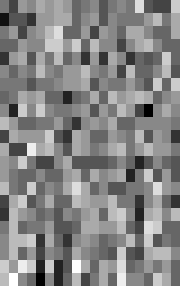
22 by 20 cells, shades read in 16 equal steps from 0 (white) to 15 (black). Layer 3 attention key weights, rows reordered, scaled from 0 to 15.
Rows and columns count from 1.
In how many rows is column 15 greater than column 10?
12
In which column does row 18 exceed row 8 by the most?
16
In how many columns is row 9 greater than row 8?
8
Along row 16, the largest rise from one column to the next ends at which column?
4
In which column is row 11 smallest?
6
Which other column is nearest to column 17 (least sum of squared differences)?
11
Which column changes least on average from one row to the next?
7
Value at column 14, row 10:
9
